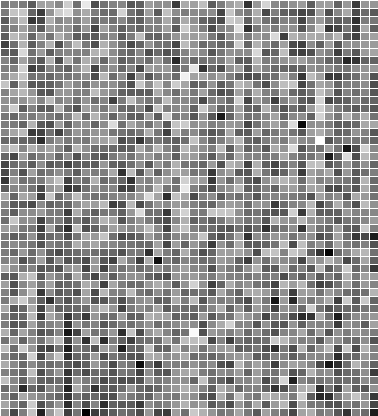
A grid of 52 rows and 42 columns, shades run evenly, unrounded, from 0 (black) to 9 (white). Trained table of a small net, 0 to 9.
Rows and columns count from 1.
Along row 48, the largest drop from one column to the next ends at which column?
33
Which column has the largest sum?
21
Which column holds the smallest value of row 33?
18
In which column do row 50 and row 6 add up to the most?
27
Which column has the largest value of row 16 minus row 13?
13
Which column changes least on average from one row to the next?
8
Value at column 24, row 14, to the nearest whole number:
5
